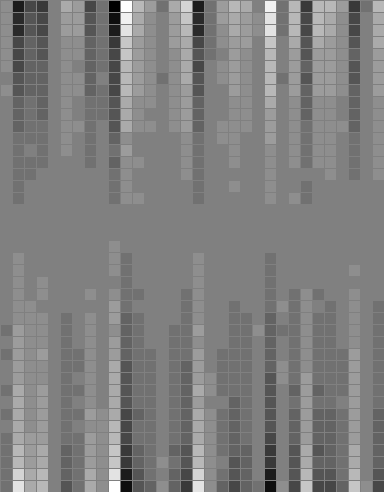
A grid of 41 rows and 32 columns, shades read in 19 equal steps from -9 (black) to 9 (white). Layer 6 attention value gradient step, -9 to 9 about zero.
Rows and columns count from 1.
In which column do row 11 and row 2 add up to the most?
11
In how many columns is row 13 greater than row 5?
10
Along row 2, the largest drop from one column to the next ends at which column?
17
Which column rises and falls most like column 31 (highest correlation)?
14
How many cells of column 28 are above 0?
15
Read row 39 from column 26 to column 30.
3 -2 -2 -1 3
